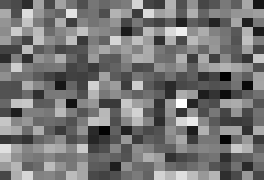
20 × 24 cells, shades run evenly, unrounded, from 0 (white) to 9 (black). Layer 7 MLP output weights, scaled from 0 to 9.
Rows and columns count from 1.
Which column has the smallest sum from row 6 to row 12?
17
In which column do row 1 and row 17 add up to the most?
24
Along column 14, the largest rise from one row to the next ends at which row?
3
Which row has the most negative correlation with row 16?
10
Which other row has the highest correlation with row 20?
4
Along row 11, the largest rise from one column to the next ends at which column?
19
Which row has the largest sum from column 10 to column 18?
15
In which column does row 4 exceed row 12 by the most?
12
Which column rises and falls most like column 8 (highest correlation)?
2
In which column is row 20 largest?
21
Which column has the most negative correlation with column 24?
23
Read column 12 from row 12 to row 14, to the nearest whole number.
2 3 4
